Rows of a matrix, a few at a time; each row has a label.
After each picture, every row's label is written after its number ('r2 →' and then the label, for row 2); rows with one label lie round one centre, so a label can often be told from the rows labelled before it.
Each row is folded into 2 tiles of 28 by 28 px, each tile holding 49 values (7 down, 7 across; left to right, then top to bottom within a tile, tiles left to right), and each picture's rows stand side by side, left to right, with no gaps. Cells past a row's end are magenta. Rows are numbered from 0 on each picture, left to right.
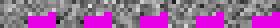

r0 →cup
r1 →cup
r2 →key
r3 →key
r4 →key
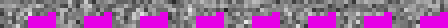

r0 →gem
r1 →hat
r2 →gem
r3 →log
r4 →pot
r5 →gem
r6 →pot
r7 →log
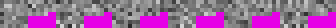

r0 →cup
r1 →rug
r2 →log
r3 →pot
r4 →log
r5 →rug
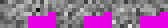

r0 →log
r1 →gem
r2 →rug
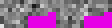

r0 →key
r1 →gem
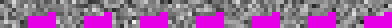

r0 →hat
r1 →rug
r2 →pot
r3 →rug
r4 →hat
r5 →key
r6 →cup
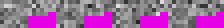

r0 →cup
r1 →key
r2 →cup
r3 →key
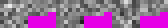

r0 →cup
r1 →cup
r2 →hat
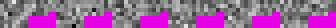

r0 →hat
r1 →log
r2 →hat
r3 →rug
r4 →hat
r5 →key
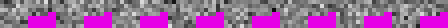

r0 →log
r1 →log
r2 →pot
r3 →log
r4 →rug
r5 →key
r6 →pot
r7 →gem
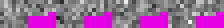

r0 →cup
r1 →log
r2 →hat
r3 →pot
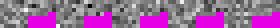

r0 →key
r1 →key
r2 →log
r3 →hat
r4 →pot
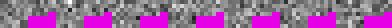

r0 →hat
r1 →hat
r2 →key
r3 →cup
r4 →pot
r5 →log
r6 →hat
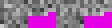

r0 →cup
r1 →cup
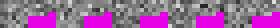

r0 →gem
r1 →hat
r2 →cup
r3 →key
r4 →cup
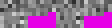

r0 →pot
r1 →pot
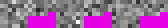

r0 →hat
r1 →pot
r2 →cup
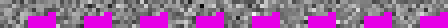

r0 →gem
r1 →key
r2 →cup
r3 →key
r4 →gem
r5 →rug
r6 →rug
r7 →gem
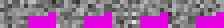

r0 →pot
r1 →key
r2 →pot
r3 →cup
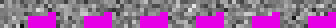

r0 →rug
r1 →gem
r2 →pot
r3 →key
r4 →pot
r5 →gem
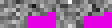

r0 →key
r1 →hat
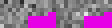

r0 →key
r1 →gem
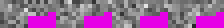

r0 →gem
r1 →hat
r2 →hat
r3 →gem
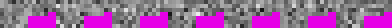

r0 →gem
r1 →rug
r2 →log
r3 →gem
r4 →log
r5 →hat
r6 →gem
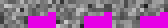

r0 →cup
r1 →key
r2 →key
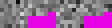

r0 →pot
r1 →key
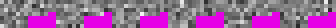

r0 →key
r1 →rug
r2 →gem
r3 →hat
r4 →key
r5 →log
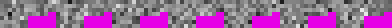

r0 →hat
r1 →gem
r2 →cup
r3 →rug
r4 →cup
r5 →rug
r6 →gem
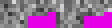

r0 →hat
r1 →cup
